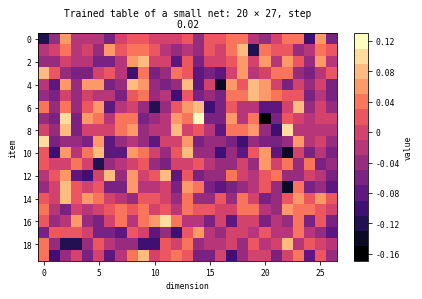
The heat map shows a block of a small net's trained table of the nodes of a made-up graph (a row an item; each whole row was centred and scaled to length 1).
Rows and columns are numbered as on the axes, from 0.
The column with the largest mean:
13
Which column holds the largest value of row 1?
18
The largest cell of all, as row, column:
7, 14
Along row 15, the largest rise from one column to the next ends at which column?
22
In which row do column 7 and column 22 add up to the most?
8
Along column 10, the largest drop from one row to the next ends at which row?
17
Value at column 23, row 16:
0.04
